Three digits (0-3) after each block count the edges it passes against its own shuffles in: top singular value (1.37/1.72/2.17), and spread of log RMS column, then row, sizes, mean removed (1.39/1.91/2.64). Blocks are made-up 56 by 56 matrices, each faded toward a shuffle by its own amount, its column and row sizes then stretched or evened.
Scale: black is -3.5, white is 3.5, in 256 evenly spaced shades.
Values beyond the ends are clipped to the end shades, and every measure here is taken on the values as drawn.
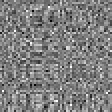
3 0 0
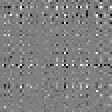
3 3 3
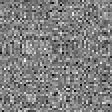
3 0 0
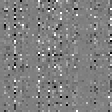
2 3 2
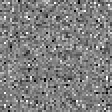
0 1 1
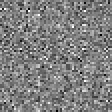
2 1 1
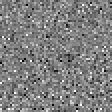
0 0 1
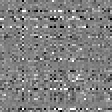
3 1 3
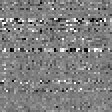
2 0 3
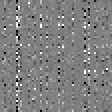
2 3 1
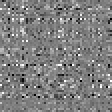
2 2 3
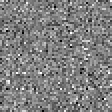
1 0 1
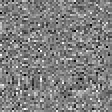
2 1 0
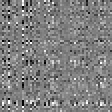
3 3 2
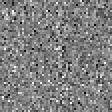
1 0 0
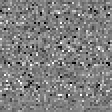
0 0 2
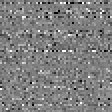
1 0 3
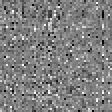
2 2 0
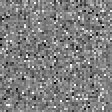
0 1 0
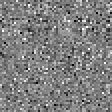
2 0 1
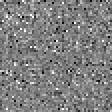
0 0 2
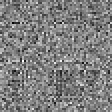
2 0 1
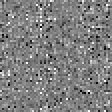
1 2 1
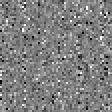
1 2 0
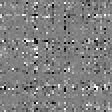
0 3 3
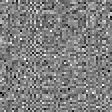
3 1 0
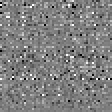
1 1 3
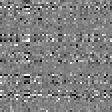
3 2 3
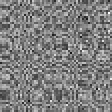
3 0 0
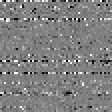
3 0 3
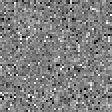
1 0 1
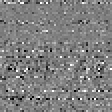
1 0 3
